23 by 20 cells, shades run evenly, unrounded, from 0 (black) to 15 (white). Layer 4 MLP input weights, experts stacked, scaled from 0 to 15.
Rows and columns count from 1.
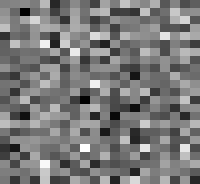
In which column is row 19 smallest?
2
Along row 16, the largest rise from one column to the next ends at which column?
15
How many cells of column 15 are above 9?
6
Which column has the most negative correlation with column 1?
19
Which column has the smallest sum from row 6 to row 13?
9
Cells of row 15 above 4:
15
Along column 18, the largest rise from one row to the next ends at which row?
10
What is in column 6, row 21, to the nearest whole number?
8
